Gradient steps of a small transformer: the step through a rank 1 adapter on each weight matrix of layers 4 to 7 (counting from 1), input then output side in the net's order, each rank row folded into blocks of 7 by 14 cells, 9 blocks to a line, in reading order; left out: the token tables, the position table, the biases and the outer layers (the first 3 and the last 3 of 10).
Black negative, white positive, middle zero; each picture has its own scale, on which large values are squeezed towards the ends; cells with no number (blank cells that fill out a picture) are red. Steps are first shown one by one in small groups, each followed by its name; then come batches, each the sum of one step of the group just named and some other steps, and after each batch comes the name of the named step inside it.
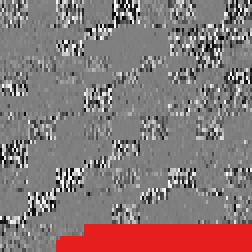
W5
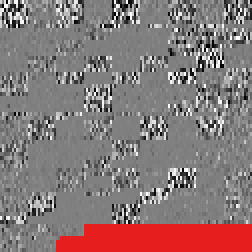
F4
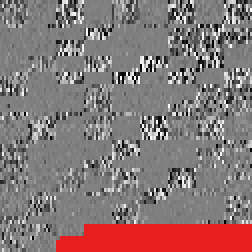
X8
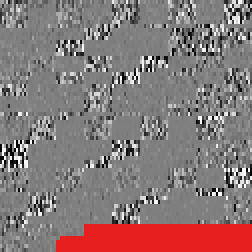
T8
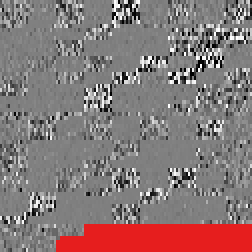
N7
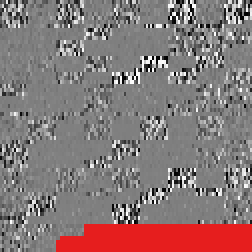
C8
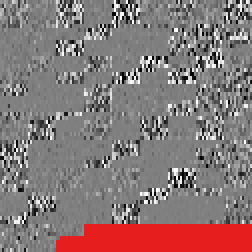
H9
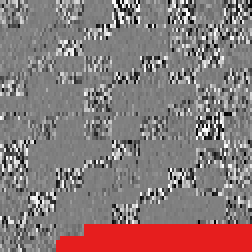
W5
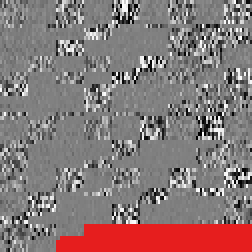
X8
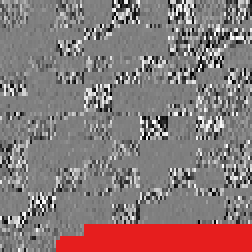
N7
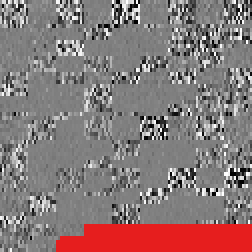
F4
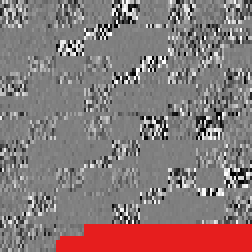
C8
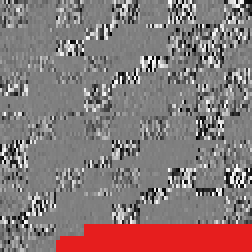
T8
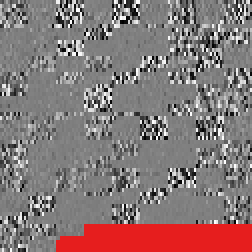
N7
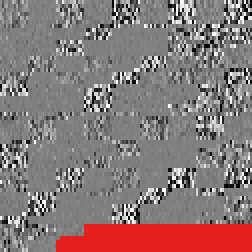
W5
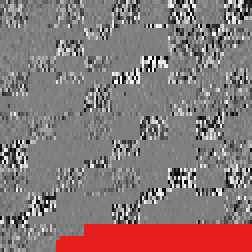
C8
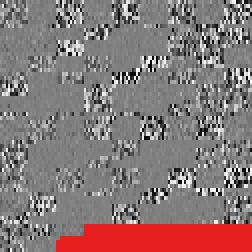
X8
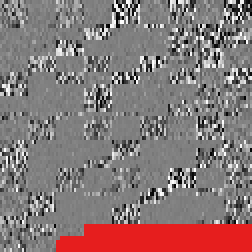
H9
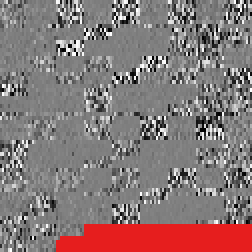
H9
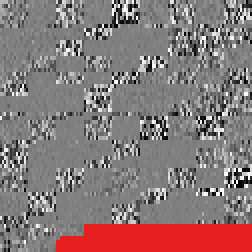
W5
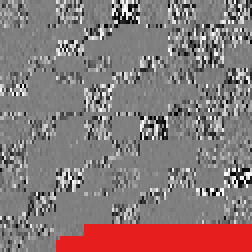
W5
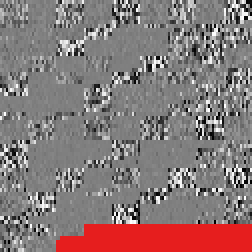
W5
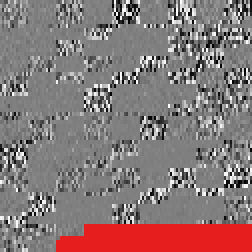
N7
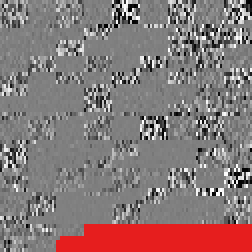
F4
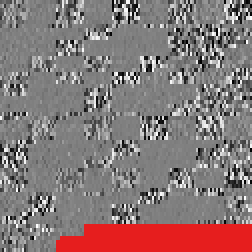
X8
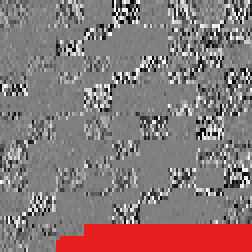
N7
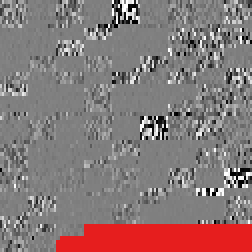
X8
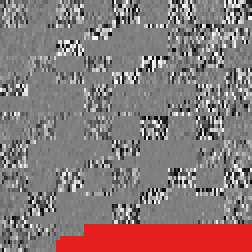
C8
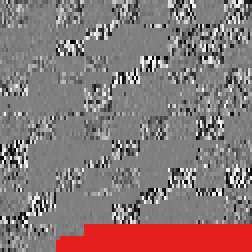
T8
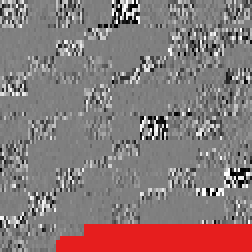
W5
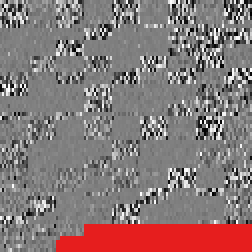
F4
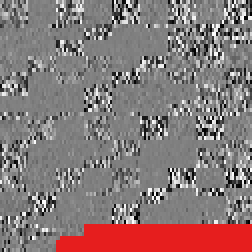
W5
